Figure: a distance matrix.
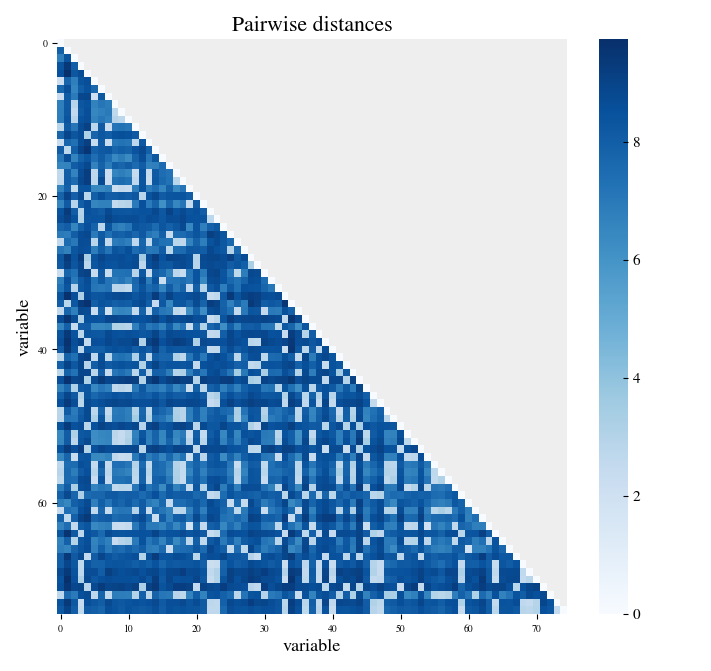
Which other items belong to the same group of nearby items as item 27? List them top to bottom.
16, 25, 60, 66
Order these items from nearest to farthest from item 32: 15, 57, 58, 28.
58, 15, 57, 28
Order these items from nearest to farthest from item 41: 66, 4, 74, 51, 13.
13, 51, 66, 74, 4
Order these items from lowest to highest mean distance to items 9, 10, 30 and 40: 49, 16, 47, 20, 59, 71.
49, 59, 47, 16, 20, 71
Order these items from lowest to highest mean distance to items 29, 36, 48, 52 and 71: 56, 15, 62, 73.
56, 73, 15, 62
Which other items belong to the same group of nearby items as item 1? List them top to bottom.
14, 34, 62
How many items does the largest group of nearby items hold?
19
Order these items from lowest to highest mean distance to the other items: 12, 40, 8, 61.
61, 8, 40, 12
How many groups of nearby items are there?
8
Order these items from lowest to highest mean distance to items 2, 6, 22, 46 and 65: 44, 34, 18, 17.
17, 18, 34, 44
